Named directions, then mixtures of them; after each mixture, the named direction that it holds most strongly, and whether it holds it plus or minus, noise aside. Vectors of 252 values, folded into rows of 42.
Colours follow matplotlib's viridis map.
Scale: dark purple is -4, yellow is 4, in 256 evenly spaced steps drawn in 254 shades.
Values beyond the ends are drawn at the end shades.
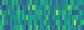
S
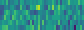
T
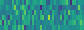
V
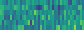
T, minus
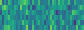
S, minus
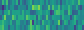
T, plus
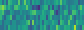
T, minus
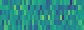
V, plus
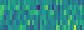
T, minus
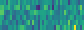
T, minus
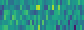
T, plus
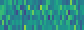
V, minus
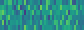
V, minus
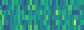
S, plus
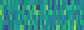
T, minus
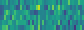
T, plus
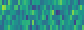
S, minus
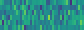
V, plus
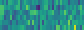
T, minus
